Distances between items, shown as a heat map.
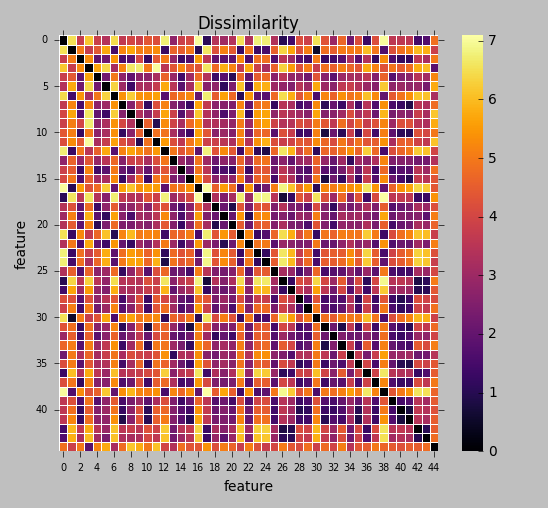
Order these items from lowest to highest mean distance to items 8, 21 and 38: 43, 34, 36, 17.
34, 43, 36, 17
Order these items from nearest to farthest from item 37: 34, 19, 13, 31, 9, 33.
31, 33, 19, 13, 34, 9
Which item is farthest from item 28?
16
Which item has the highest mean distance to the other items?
3
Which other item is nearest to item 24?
12
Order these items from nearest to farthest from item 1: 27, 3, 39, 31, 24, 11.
24, 3, 39, 31, 11, 27
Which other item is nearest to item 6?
21
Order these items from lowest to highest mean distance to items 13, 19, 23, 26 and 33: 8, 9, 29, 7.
7, 29, 8, 9
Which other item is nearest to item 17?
26
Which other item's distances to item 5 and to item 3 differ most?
8
